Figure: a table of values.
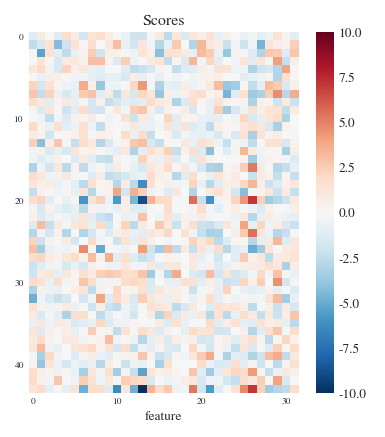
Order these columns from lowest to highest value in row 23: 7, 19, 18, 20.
20, 7, 18, 19
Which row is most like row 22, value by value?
15
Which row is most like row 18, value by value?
41
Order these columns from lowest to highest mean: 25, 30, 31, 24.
30, 24, 31, 25
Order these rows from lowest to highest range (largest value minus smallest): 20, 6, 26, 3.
3, 6, 26, 20
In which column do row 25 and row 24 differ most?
26
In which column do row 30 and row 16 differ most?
29
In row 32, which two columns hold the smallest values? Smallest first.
0, 30
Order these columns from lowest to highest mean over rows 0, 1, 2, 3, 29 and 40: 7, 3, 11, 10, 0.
3, 0, 11, 10, 7
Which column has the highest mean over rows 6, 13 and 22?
13
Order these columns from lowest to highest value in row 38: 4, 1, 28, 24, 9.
24, 28, 4, 9, 1
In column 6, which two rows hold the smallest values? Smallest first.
20, 43
